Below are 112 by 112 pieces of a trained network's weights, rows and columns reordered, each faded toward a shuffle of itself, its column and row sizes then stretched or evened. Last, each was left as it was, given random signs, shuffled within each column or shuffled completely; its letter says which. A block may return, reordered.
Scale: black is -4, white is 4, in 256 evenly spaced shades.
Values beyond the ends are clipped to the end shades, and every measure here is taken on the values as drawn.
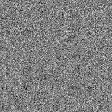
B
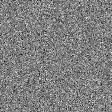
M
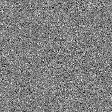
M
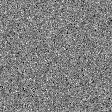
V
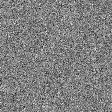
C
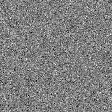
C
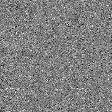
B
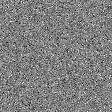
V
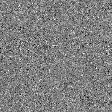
M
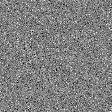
C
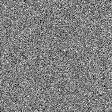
C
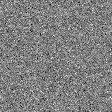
V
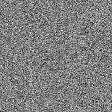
B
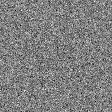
V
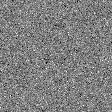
V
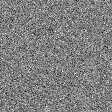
V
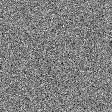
V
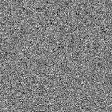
B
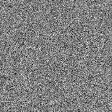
M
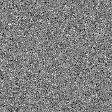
C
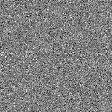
B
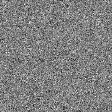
M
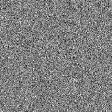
B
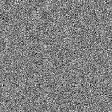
B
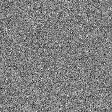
C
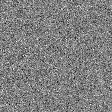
V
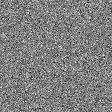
V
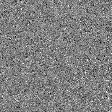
C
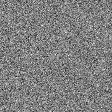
C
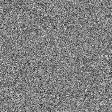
M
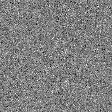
C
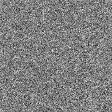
M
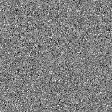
B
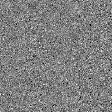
B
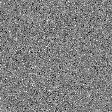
C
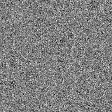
C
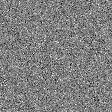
V
